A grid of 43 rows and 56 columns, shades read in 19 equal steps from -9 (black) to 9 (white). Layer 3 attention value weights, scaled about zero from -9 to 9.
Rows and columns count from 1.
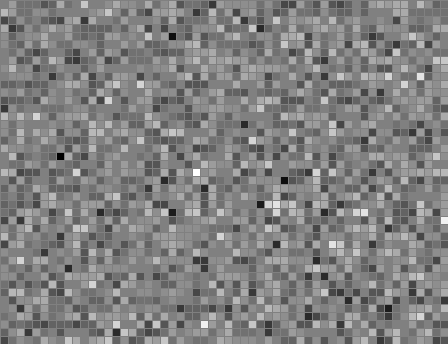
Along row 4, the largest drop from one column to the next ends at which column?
33
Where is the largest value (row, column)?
22, 25
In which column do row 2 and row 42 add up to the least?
19
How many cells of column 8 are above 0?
12
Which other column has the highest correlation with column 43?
45
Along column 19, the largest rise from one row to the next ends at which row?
5
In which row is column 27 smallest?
1
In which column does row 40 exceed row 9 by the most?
53
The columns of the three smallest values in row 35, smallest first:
41, 39, 20
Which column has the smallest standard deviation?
17
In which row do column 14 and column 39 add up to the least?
35
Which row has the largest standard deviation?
27
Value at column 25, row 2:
-5
